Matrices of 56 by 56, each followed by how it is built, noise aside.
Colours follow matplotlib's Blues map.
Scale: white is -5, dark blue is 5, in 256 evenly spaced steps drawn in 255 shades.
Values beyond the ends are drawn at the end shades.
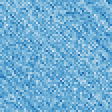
Toeplitz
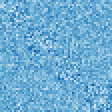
block diagonal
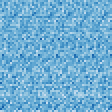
repeating columns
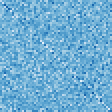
diagonal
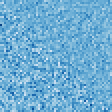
lower triangular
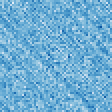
Toeplitz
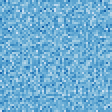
repeating columns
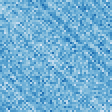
Toeplitz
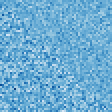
lower triangular
